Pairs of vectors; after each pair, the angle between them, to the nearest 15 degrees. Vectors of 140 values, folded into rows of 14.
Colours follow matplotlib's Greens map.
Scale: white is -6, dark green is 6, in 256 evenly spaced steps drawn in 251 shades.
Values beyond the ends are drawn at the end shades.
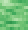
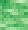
135 degrees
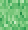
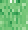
105 degrees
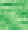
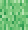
90 degrees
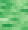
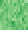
90 degrees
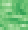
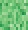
75 degrees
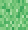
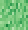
120 degrees
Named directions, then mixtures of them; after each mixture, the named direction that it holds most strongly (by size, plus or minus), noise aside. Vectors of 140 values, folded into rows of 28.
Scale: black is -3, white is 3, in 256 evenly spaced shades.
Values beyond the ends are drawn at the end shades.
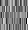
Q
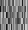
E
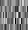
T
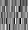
T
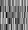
E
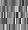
T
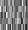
E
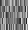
Q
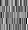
Q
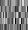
T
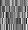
Q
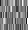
Q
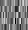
T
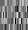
T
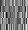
E
